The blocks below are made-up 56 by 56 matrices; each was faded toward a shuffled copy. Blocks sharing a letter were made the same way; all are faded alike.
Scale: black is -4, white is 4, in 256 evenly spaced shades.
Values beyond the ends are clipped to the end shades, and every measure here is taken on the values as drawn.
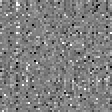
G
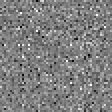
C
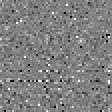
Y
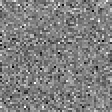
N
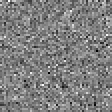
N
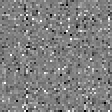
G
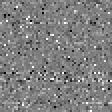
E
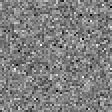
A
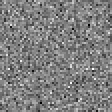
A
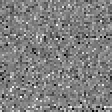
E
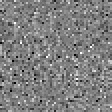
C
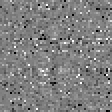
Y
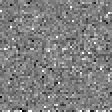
E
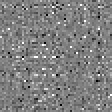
G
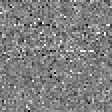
E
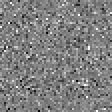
E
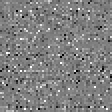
Y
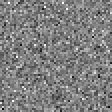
A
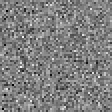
A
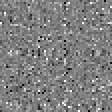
G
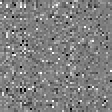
G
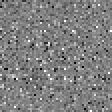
Y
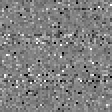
E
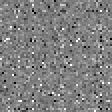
G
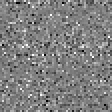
E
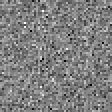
A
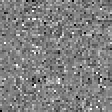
C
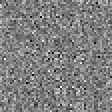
N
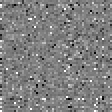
G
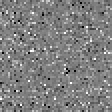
Y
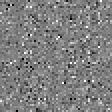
G
